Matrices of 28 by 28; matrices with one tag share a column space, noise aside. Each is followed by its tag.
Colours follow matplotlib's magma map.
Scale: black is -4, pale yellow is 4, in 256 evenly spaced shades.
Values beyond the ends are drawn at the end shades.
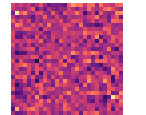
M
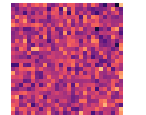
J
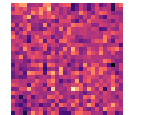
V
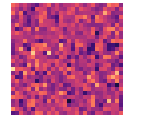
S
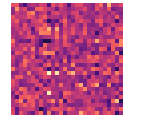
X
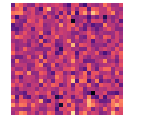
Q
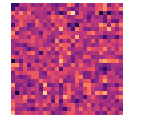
M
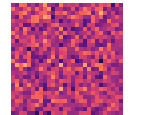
J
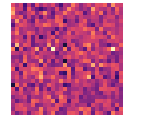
J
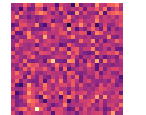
M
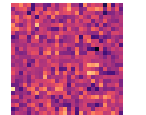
V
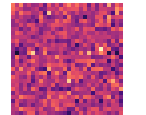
S
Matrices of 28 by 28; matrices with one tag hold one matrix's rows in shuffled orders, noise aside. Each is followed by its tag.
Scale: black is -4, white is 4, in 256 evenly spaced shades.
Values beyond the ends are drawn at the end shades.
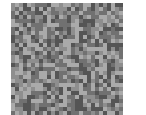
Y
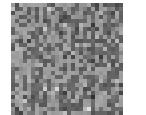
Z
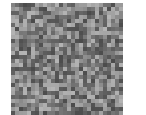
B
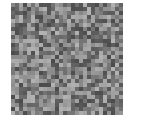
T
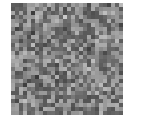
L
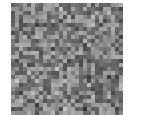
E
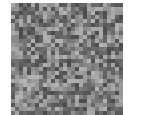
B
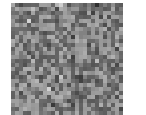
T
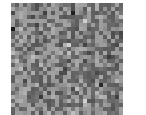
Z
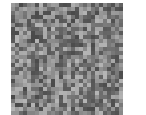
Z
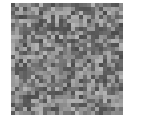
B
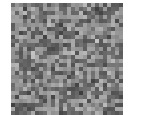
B
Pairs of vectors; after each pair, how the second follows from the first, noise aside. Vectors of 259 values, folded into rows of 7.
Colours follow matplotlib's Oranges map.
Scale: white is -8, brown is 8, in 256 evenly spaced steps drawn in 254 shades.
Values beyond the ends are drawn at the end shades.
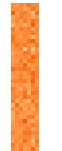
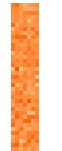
shuffled.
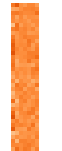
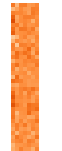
wrapped around.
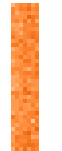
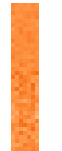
wrapped around, partly zeroed.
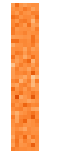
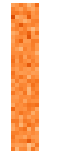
wrapped around.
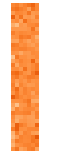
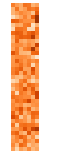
reversed, negated, scaled up.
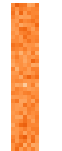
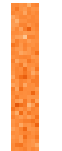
wrapped around, partly zeroed.
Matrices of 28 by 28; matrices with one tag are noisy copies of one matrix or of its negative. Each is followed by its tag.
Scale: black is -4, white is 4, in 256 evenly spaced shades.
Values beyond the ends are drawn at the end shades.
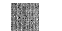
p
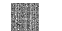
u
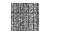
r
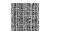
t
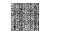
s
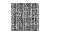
t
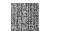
p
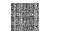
s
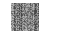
s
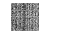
p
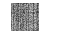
r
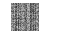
u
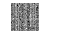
u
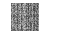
p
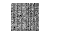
p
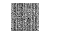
t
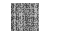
s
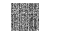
r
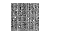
p
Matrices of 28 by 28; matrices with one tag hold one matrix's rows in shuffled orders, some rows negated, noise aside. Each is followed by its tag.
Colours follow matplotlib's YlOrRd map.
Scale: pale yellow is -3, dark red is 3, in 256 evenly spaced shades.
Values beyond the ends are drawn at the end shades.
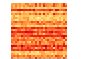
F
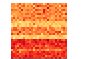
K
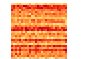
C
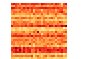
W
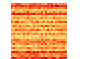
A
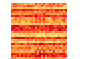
F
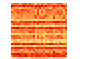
F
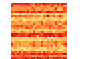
W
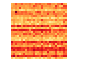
W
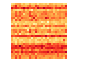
C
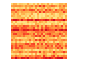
F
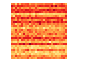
C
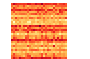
A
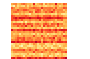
W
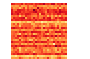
K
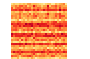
K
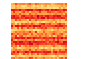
C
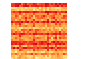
K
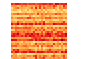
F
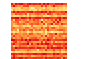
A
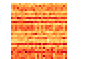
F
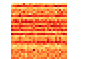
K
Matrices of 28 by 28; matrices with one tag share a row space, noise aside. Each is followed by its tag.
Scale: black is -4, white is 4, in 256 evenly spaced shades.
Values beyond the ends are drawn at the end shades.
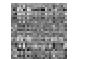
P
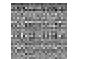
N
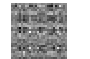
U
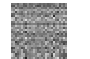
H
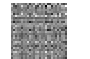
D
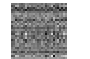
H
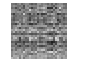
U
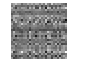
D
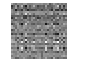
H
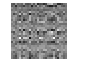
U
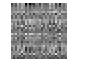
N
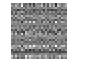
N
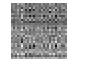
N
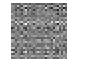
H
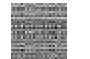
N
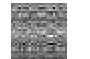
U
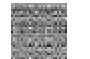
D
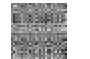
D
